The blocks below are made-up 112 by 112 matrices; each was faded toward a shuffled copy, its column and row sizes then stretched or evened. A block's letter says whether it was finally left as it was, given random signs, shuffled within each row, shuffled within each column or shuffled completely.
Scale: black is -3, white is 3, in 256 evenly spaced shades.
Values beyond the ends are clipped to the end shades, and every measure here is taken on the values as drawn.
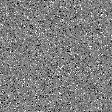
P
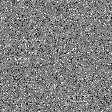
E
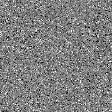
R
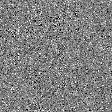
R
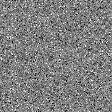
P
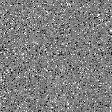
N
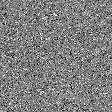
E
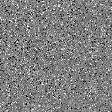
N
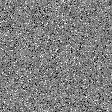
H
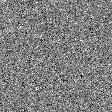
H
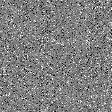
P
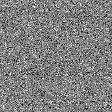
E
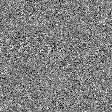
E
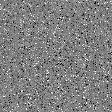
P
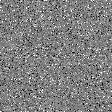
E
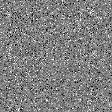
N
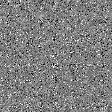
R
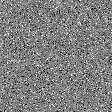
H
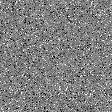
E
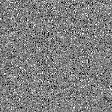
N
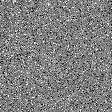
H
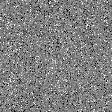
P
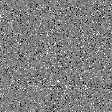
N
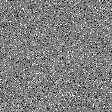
E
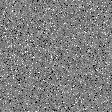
H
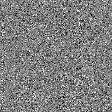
R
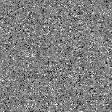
N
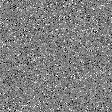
E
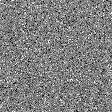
H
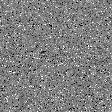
E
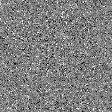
R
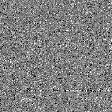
N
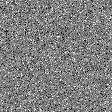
H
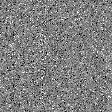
P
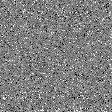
E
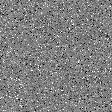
H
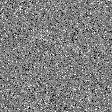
E
